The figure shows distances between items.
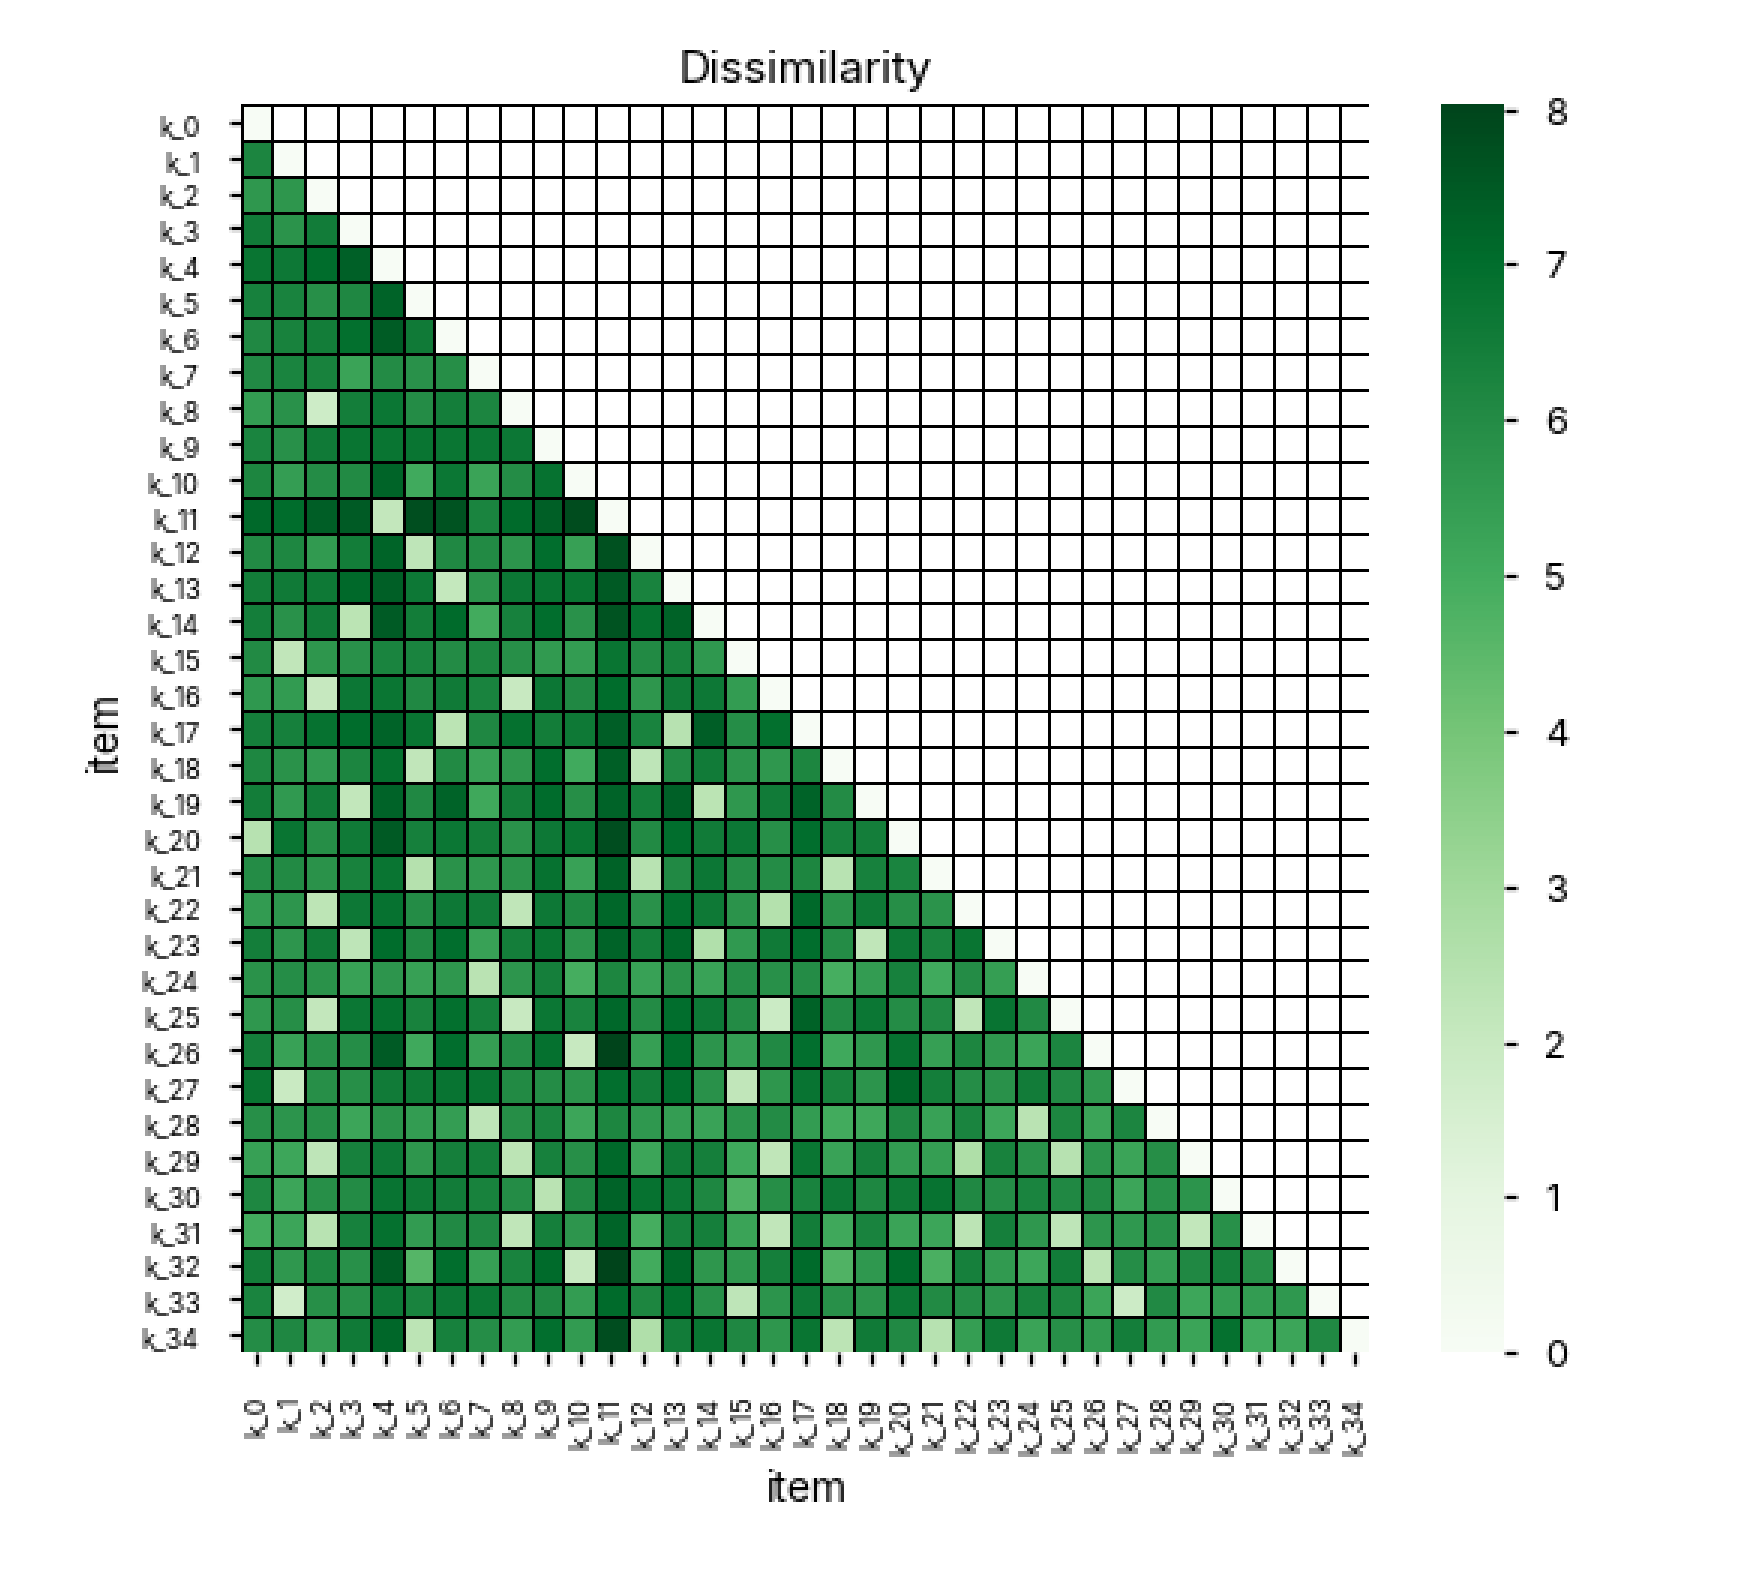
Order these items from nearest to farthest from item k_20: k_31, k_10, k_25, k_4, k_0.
k_0, k_31, k_25, k_10, k_4
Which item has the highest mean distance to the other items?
k_11
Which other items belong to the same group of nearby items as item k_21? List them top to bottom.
k_5, k_12, k_18, k_34
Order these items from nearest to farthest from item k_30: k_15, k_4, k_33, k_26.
k_15, k_33, k_26, k_4
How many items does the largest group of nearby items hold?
7
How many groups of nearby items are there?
10
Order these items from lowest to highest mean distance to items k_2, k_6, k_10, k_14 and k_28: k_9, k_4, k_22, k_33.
k_22, k_33, k_9, k_4
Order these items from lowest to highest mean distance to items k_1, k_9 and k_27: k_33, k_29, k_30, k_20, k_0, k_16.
k_33, k_30, k_29, k_16, k_0, k_20
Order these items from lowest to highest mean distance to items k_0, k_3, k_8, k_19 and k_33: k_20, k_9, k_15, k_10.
k_15, k_20, k_10, k_9
